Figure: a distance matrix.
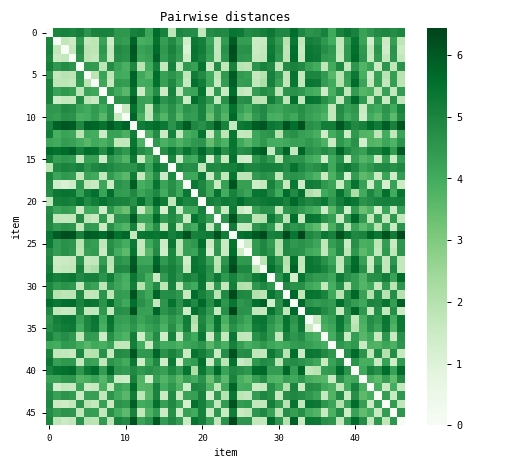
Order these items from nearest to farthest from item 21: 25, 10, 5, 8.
25, 10, 5, 8
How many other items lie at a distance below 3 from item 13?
4
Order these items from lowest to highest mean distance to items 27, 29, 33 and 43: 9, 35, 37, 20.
37, 9, 35, 20
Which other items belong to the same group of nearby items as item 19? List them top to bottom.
34, 35, 40
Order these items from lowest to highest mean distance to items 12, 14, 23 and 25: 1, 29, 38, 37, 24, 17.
17, 29, 37, 1, 38, 24
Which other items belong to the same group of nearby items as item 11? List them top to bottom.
24
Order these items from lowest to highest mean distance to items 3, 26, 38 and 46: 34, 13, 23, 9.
23, 13, 9, 34
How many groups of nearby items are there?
7
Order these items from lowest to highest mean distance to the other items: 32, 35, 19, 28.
28, 35, 19, 32
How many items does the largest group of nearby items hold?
16
